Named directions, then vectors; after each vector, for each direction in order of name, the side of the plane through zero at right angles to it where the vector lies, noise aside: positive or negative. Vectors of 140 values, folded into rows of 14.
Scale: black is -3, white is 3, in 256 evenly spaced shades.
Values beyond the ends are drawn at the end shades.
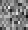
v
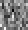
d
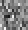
positive, negative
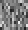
positive, positive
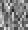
positive, positive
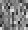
negative, negative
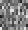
negative, negative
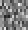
positive, negative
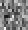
positive, negative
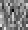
positive, positive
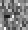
positive, negative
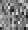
positive, positive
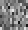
negative, negative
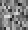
negative, positive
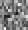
positive, negative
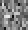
negative, positive
